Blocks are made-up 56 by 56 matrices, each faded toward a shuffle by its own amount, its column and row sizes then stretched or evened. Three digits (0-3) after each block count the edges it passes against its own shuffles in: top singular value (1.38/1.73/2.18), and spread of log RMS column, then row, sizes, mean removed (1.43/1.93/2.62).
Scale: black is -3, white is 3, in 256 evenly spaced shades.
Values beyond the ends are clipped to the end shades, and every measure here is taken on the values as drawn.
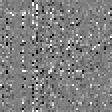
0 3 1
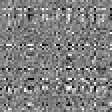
3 2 3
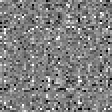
2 2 2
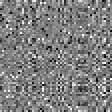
3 1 0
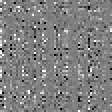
2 3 1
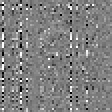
3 3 1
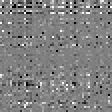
3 2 3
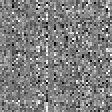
0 3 0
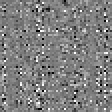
1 3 2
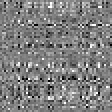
3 2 3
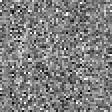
0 2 0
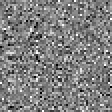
2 1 0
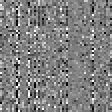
3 3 0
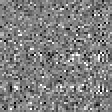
2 1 2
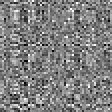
3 2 2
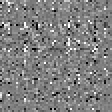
1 2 2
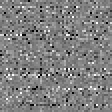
1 0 3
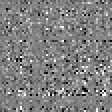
0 2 3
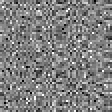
3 0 0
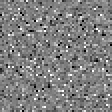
0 0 2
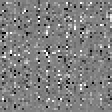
0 3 2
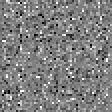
1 1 1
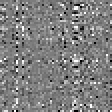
2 3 2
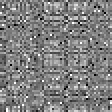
3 0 0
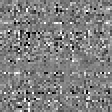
0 2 3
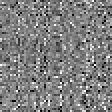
2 2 1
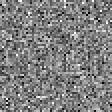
1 0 0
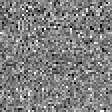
1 0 1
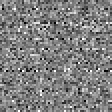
0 0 3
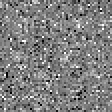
1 0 0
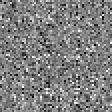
2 1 0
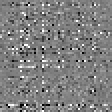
2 2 3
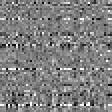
3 1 3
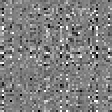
3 3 2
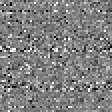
0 0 3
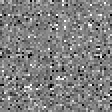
1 1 2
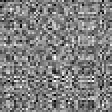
3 2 2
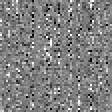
1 3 0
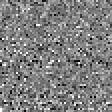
1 0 2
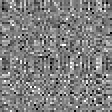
3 0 1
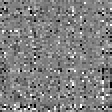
1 2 3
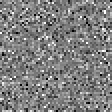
1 1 1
